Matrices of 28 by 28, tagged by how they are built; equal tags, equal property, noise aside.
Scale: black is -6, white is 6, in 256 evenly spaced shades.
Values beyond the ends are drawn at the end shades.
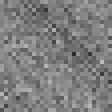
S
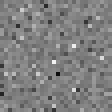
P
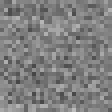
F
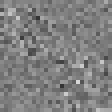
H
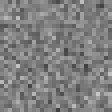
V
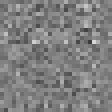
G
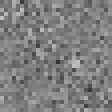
H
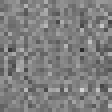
G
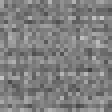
F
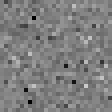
P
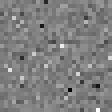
P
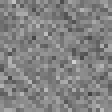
S
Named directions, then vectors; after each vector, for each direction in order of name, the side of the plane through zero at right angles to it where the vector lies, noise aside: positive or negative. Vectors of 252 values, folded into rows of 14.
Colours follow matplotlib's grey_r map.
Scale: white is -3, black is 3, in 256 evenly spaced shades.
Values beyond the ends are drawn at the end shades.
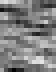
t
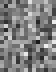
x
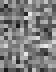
positive, positive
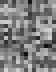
negative, negative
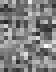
positive, positive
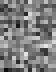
positive, positive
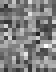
positive, positive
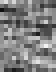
positive, positive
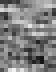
negative, positive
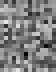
negative, negative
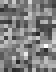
positive, positive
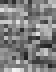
negative, negative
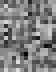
negative, negative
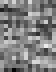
positive, positive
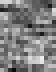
positive, negative
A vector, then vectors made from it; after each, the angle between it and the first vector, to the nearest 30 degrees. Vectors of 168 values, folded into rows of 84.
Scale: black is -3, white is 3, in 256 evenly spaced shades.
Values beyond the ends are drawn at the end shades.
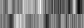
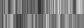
150 degrees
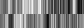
30 degrees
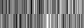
120 degrees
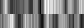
120 degrees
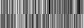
60 degrees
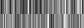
120 degrees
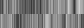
150 degrees
